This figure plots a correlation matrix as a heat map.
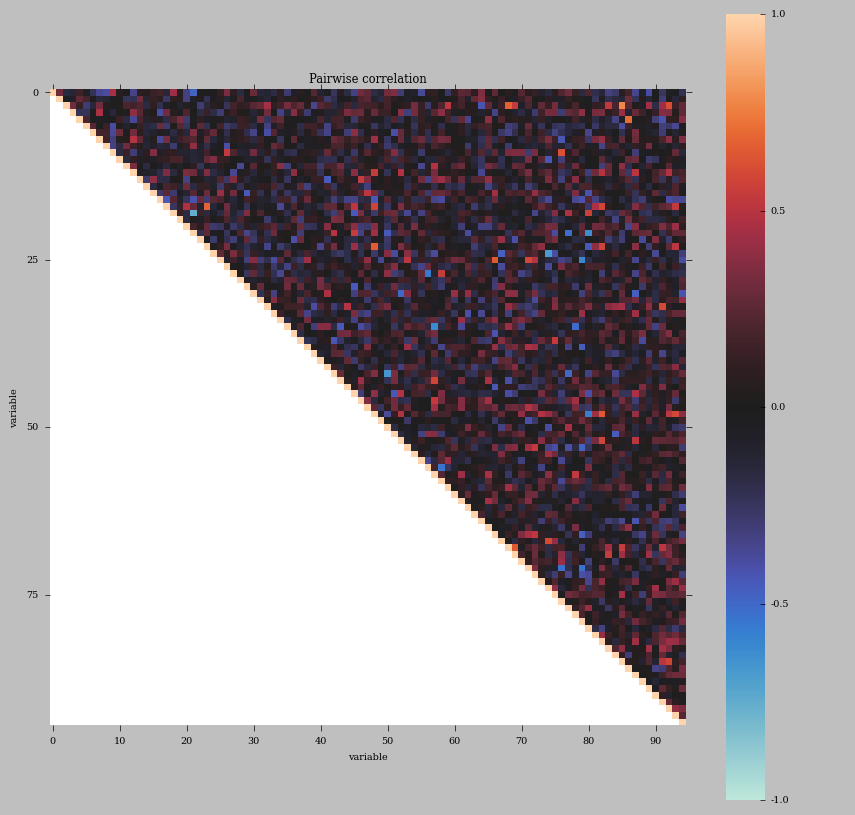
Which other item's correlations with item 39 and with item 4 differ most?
86
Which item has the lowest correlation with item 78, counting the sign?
35
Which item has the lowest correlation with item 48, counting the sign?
80
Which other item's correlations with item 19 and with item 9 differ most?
76
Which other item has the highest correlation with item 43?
57
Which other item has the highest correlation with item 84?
32
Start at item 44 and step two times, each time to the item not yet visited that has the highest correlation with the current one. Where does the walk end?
91
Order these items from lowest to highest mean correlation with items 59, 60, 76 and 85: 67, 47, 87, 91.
87, 67, 47, 91
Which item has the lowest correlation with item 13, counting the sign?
41
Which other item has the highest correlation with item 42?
21
